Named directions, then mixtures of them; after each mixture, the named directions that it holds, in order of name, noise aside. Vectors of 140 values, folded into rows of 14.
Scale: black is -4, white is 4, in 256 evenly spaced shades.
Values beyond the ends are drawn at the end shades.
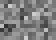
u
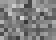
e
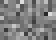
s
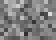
e, s.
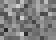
e, s.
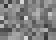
s, u.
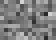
s.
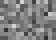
s.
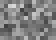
e, u.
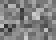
u.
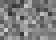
e, s.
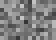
e, s.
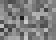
e, u.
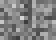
e, s.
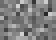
s.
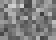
e, u.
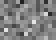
e, s.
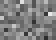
s.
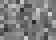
e, s, u.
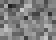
e, s, u.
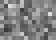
e, s, u.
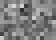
e, u.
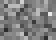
e, s, u.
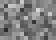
e, s, u.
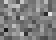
e, s.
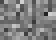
s.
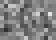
e, s, u.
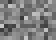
u.
